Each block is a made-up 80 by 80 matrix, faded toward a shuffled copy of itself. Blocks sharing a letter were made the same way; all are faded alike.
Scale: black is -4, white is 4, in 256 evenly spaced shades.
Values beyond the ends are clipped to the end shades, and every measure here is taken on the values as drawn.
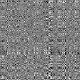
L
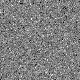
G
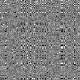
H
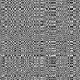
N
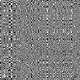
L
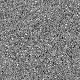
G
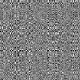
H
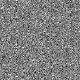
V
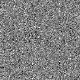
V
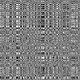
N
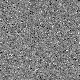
G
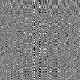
H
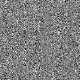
V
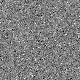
G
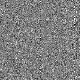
V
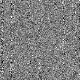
V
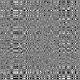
N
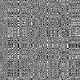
H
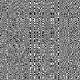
L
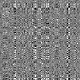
H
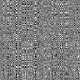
H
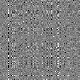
L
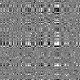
N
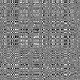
N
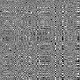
H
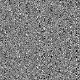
V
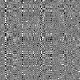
H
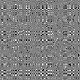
N
